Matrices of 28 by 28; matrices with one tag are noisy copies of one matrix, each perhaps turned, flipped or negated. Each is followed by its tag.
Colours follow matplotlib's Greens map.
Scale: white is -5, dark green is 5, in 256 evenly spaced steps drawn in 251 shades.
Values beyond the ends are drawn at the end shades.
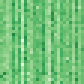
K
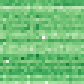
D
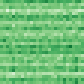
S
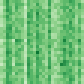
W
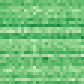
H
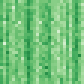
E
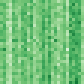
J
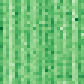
S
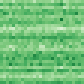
E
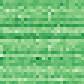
H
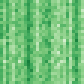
E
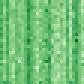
E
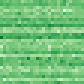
H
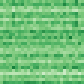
S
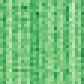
S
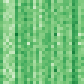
J
